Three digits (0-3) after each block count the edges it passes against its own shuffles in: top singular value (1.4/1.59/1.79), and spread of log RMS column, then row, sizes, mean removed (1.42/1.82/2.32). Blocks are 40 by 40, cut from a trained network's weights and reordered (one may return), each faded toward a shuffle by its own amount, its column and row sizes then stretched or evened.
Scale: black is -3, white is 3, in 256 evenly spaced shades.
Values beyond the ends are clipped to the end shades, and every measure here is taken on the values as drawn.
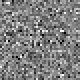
0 1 1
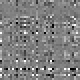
3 3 3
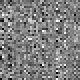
3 3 1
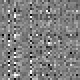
3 3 1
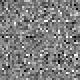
1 1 1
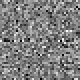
2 0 1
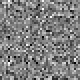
2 0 2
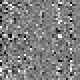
2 3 0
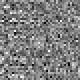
2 1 0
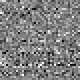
0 0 3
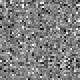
1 1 0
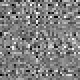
3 0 3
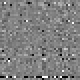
3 1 2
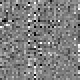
2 3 1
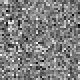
1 2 0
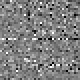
2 1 2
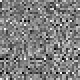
3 1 1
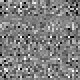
2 2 3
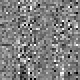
3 3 0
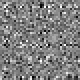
3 1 2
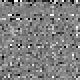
0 1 3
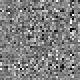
0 2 1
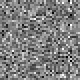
2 0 0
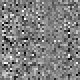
0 3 0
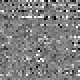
1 1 3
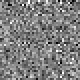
2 0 2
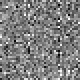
1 2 0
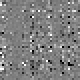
0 3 2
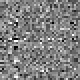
2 1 1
